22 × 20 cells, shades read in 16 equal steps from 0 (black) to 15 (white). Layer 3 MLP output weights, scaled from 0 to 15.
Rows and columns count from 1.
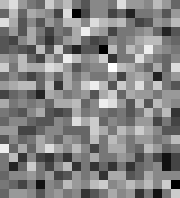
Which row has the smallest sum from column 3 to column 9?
18
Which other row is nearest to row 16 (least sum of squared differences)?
20
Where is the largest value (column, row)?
13, 8
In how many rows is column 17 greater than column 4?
13
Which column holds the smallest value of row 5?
6
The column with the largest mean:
17
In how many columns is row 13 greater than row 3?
4
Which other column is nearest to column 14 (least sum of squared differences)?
1
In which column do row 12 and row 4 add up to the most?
12
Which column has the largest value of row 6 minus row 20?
7
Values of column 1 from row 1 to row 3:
11 6 13
